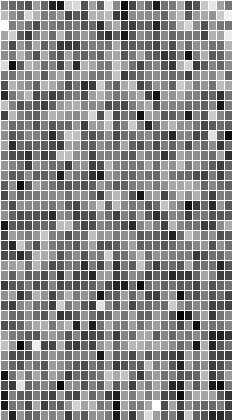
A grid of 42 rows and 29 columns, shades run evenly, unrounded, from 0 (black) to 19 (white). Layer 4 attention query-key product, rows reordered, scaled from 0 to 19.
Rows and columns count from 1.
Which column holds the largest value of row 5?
29
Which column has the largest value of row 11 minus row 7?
10
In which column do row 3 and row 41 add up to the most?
24
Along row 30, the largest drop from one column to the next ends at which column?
23
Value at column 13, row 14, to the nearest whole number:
8
